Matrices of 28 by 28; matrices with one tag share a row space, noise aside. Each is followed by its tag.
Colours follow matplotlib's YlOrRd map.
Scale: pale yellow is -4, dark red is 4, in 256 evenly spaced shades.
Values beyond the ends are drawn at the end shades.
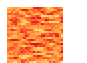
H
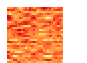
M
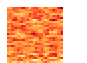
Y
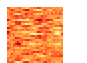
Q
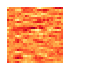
Q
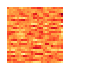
Y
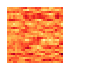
H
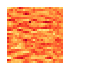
M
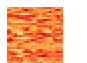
M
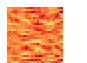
H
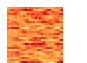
H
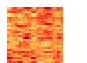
M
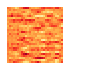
H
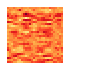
M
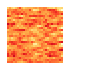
Y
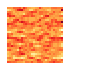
Y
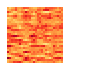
M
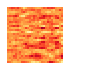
H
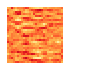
Q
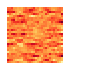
Y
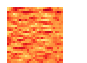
M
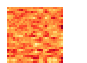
Y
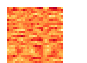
Y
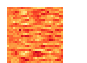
H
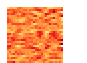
Y
